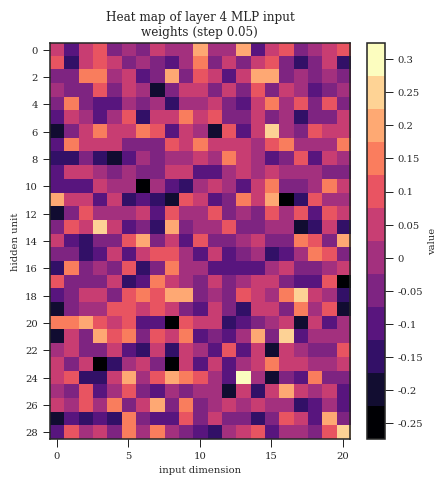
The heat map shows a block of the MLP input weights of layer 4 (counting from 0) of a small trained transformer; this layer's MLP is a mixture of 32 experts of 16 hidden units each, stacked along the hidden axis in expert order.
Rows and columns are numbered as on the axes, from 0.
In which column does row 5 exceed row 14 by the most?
9
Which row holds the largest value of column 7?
26
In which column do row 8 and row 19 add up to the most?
17
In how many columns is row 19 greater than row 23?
8
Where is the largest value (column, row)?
13, 24
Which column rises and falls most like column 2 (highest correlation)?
15
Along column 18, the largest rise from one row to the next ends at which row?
14
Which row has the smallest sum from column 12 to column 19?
20
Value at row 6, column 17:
-0.05
